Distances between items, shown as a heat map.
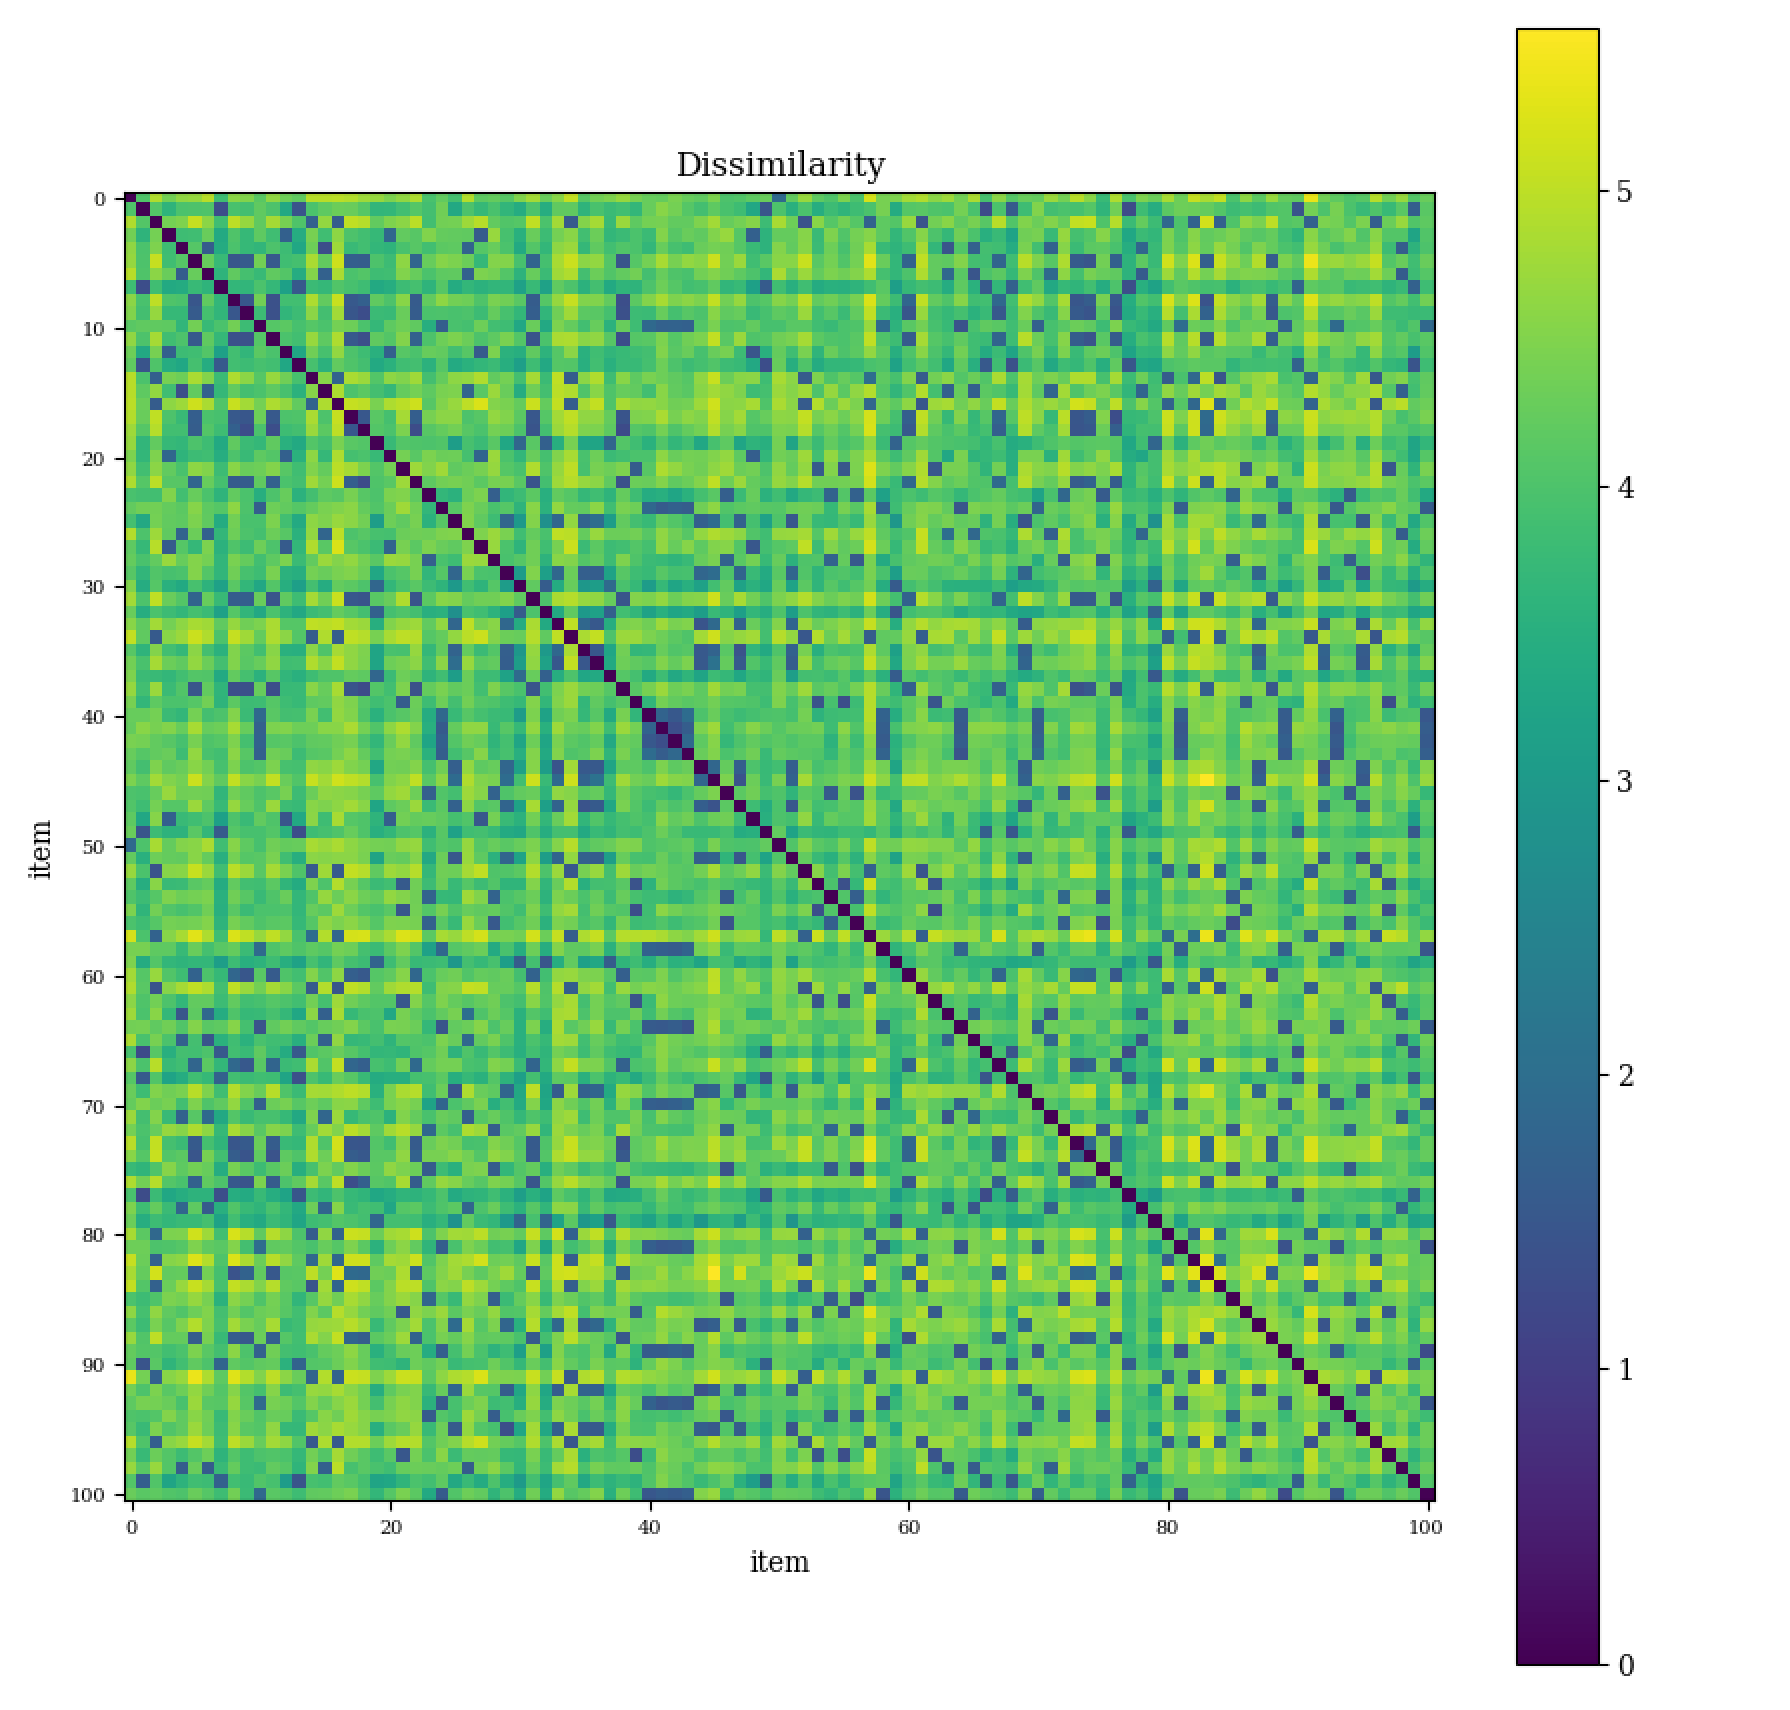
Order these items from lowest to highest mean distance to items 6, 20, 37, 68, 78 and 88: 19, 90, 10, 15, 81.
15, 19, 90, 10, 81
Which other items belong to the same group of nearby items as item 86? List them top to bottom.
21, 39, 53, 55, 62, 97
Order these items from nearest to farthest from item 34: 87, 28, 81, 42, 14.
14, 81, 42, 28, 87
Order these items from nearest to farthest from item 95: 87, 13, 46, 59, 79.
87, 79, 59, 13, 46
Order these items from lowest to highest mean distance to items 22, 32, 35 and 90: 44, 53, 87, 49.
49, 44, 87, 53
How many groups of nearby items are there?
11
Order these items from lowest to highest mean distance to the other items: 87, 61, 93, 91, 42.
42, 93, 87, 61, 91
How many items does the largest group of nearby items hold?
16
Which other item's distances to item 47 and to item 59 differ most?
45
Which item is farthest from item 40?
57
